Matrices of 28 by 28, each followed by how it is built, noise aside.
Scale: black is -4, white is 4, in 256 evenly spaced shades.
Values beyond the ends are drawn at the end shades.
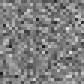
noise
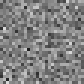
noise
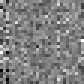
uneven columns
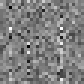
uneven columns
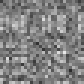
blocks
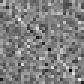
diagonal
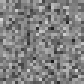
noise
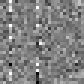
uneven columns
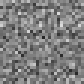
repeating columns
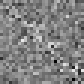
block diagonal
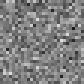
noise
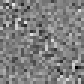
block diagonal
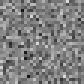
noise
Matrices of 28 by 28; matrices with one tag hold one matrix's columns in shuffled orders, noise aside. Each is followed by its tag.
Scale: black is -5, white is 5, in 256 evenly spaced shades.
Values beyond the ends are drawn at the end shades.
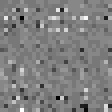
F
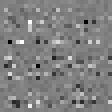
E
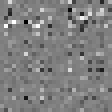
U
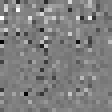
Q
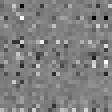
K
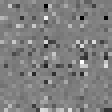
K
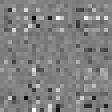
F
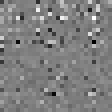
Q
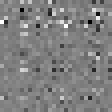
U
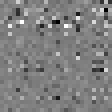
U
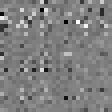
U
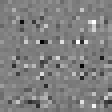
E
